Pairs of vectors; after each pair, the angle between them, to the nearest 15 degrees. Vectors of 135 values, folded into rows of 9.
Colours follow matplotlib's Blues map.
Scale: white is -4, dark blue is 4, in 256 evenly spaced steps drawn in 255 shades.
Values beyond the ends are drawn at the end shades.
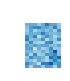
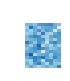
90 degrees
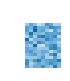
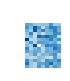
45 degrees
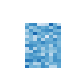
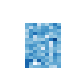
45 degrees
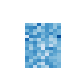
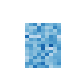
150 degrees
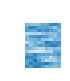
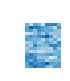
45 degrees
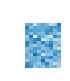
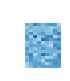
150 degrees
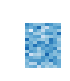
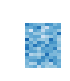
15 degrees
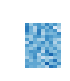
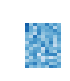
45 degrees
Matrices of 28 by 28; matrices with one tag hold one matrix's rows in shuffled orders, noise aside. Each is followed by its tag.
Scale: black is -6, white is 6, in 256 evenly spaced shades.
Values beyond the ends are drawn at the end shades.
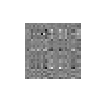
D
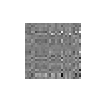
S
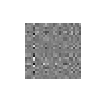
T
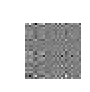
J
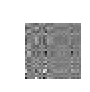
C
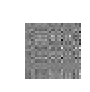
S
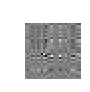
D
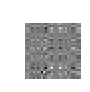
D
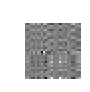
D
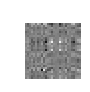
D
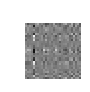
T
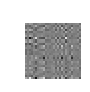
J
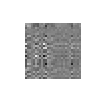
C
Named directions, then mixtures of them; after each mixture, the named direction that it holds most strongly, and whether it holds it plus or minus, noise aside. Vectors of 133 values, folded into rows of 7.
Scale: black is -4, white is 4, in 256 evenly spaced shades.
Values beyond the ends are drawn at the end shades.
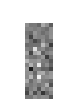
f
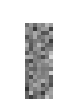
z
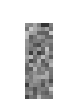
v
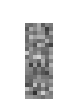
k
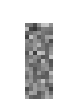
v, minus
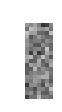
v, plus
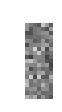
f, plus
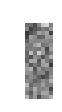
v, minus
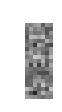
k, plus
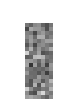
k, plus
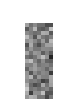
z, minus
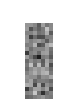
k, minus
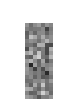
k, plus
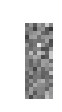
z, plus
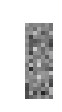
f, plus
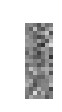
k, minus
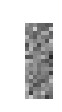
z, minus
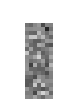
k, plus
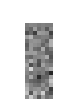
z, minus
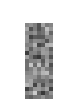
k, minus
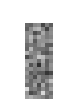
k, plus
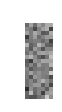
z, plus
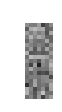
k, plus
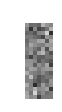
v, minus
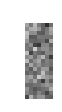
v, plus
